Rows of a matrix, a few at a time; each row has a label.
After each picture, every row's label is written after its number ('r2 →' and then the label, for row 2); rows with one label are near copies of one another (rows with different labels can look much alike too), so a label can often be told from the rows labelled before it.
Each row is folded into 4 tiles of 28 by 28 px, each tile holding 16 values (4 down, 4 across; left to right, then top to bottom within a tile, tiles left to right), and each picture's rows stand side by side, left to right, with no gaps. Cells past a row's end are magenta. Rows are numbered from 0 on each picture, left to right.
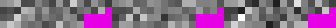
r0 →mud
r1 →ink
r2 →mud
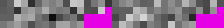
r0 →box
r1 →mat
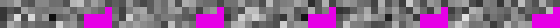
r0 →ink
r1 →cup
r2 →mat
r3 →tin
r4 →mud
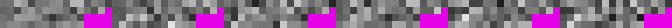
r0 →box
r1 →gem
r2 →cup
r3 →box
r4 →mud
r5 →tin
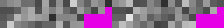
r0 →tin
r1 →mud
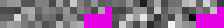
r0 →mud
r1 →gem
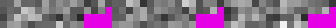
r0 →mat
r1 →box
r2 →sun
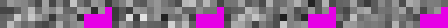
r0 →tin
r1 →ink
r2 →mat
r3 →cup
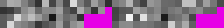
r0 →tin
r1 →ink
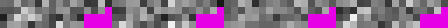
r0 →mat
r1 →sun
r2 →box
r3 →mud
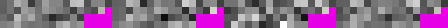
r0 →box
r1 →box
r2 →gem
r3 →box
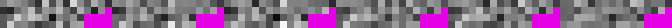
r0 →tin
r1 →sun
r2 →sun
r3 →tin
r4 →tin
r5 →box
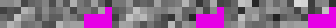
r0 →mud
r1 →mat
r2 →box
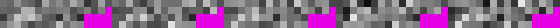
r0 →mat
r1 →gem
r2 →tin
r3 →cup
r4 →tin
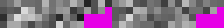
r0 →mat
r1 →mud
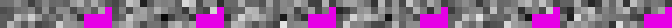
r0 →gem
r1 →box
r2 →mat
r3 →tin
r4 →gem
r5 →cup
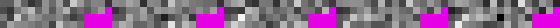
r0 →cup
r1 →sun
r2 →mud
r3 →tin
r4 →tin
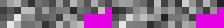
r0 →mud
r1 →tin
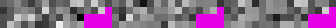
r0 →gem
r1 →cup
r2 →box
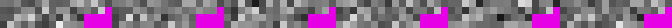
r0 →gem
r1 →ink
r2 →cup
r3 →mud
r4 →box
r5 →gem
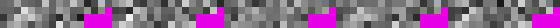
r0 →mat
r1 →mud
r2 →cup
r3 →mat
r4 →mud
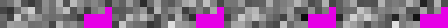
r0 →cup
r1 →gem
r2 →mat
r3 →mat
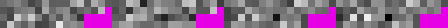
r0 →gem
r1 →box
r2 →ink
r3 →ink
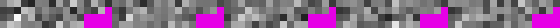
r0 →mud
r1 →cup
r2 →mat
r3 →sun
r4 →tin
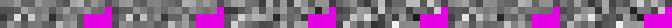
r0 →ink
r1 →ink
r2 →tin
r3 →gem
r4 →ink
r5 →gem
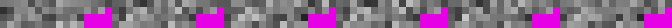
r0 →sun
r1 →cup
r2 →mat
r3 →cup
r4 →cup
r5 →mat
